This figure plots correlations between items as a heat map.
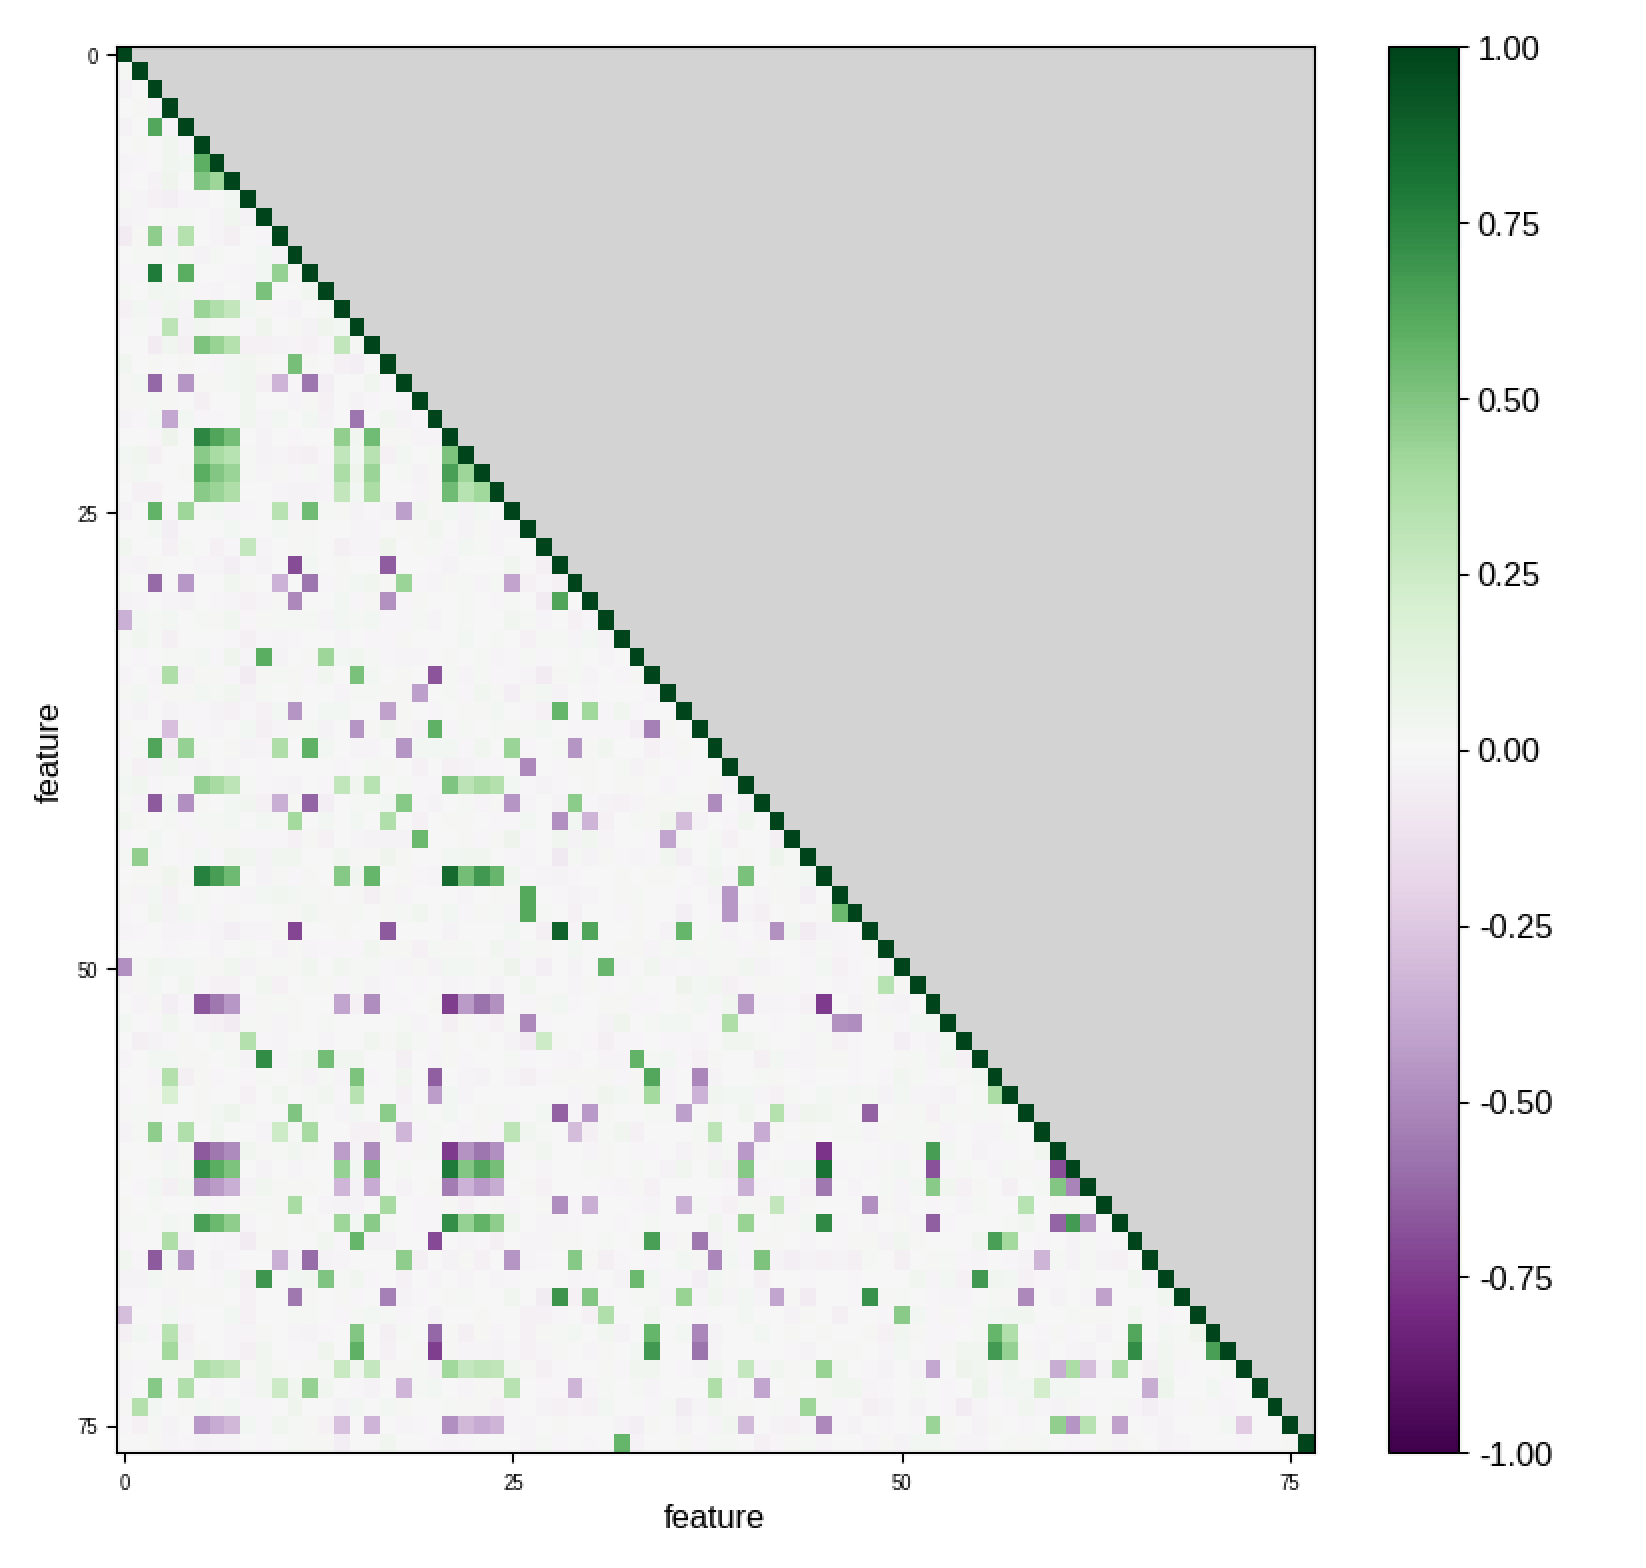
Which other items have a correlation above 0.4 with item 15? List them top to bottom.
34, 56, 65, 70, 71
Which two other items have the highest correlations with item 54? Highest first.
8, 27
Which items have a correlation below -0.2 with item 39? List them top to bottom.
26, 46, 47
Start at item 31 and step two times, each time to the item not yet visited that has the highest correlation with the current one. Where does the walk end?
69
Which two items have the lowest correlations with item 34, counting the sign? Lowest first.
20, 37
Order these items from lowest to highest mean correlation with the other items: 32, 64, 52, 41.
52, 41, 32, 64
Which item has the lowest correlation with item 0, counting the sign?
50
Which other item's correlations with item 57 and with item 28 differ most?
48
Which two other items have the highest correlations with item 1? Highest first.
44, 74
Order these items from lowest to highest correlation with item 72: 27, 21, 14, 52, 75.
52, 75, 27, 14, 21
